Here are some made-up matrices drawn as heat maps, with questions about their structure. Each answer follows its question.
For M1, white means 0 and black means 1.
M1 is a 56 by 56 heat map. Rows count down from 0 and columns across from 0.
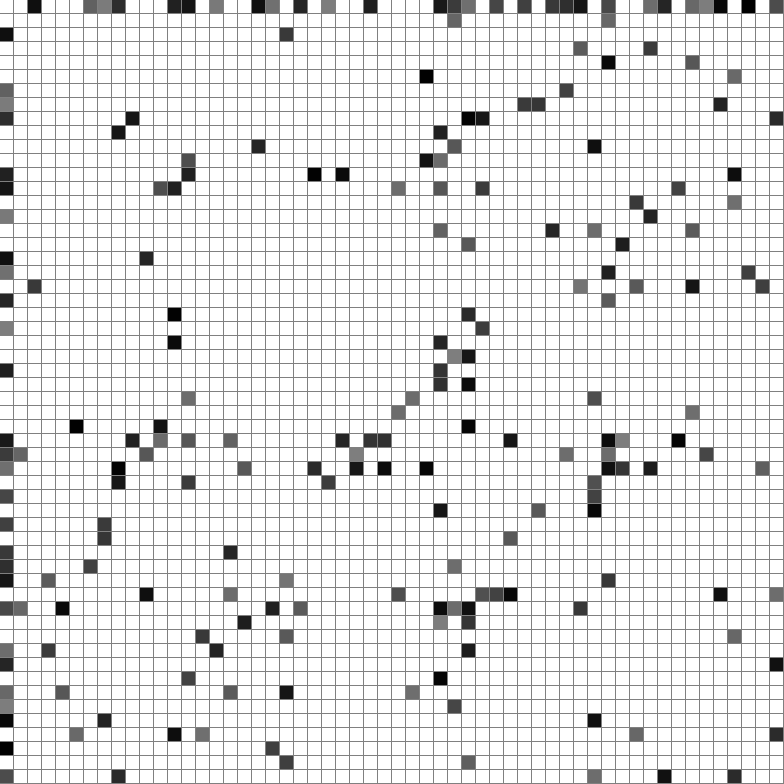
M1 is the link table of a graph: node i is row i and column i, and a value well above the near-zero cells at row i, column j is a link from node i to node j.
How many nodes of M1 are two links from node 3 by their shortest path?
5
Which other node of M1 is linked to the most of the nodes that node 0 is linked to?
node 43
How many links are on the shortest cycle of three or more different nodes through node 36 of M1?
4
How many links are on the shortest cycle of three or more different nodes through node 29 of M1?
5
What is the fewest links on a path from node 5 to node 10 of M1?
4
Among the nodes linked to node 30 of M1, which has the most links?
node 33
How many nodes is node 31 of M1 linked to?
12
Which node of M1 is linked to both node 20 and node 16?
node 49
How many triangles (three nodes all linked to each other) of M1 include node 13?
4
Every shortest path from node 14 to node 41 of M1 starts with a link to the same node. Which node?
node 45
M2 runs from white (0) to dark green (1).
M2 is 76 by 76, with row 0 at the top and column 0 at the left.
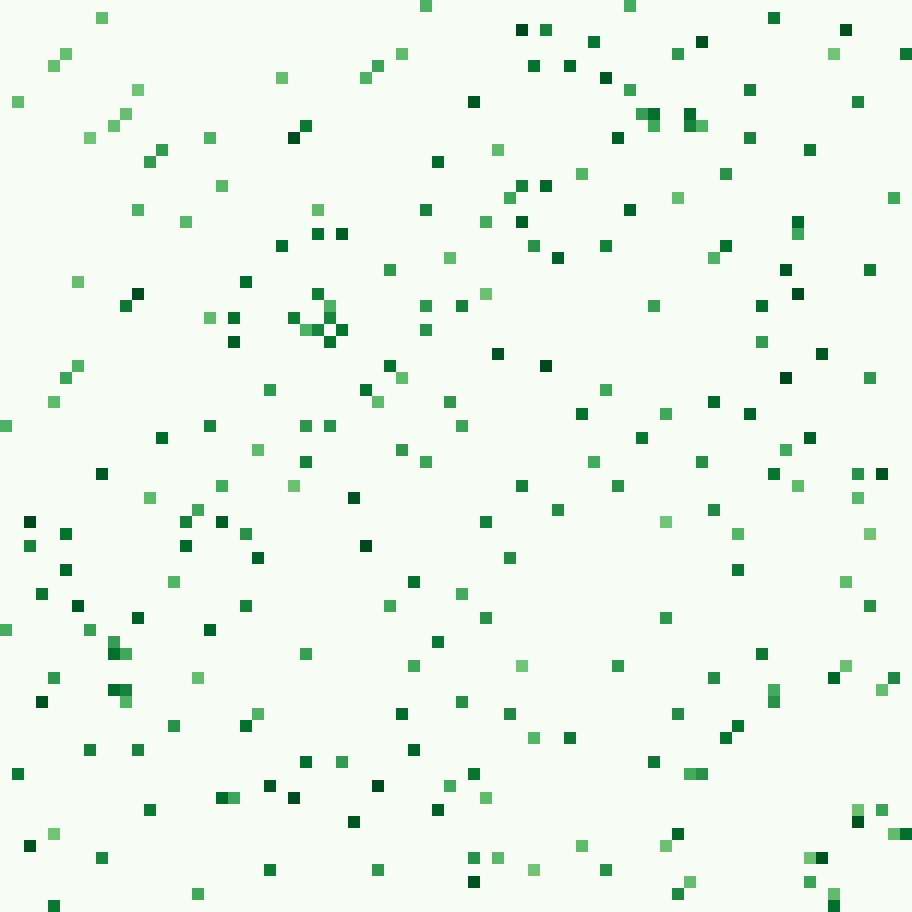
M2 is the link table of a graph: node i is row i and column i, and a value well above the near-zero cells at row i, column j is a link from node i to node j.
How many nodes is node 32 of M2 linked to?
3
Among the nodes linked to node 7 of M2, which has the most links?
node 11
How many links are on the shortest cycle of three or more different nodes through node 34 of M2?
4
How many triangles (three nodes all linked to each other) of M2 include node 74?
2
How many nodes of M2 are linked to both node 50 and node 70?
0
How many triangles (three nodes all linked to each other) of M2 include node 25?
4
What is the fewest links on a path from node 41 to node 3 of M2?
5
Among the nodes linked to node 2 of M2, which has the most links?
node 43
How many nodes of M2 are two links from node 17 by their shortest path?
9
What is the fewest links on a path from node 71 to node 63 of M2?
6
